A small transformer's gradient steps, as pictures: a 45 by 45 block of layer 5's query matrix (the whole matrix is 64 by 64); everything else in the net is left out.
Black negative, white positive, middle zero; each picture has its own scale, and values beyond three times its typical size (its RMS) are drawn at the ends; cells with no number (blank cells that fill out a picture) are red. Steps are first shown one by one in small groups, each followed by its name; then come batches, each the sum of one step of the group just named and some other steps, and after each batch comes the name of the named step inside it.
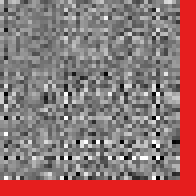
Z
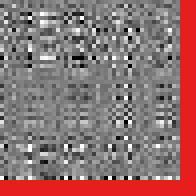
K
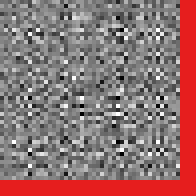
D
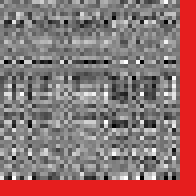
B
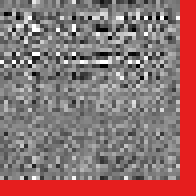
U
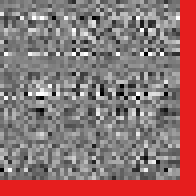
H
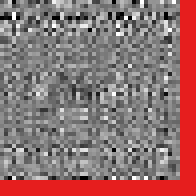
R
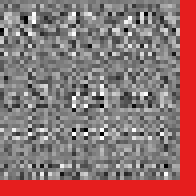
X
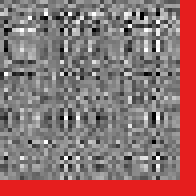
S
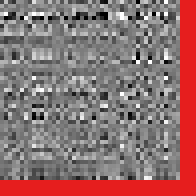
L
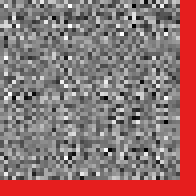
R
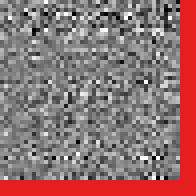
Z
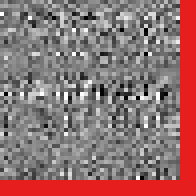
H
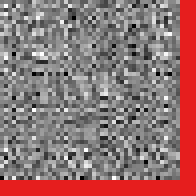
L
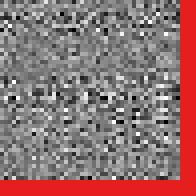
R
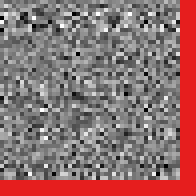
X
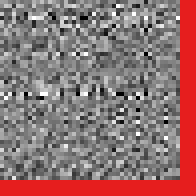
H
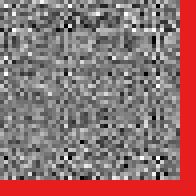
S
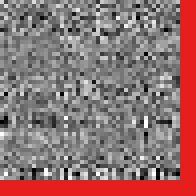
Z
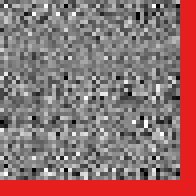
X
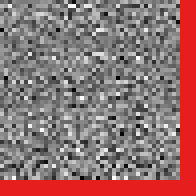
D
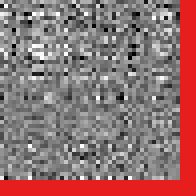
K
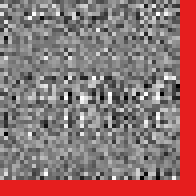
L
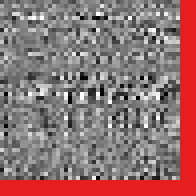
H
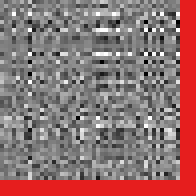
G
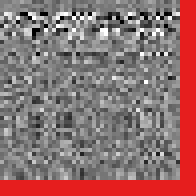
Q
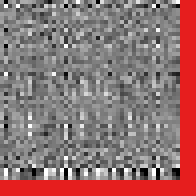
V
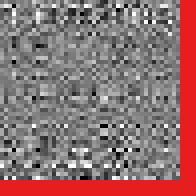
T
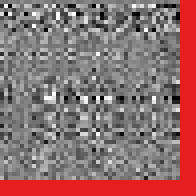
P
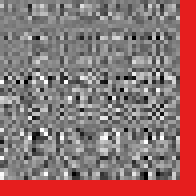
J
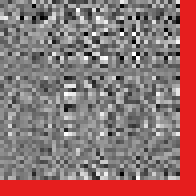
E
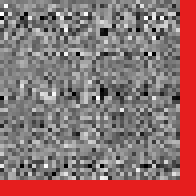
P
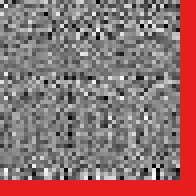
V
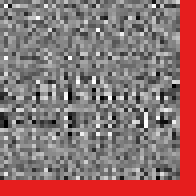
P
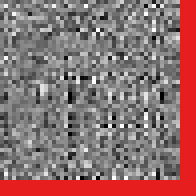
T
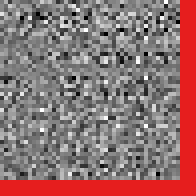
E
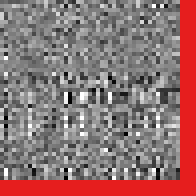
V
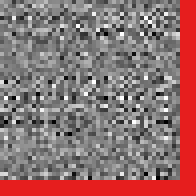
J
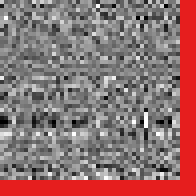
E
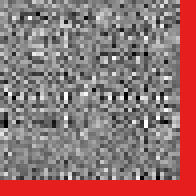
E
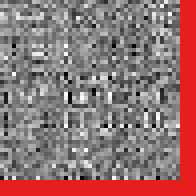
T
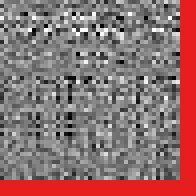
Q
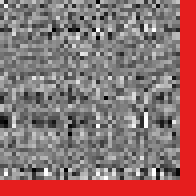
V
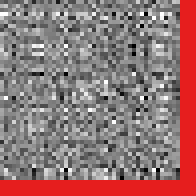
V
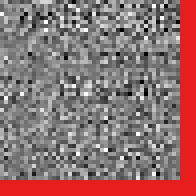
E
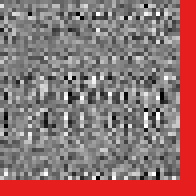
J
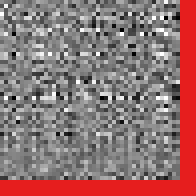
P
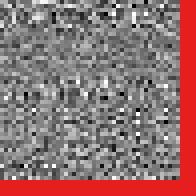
T
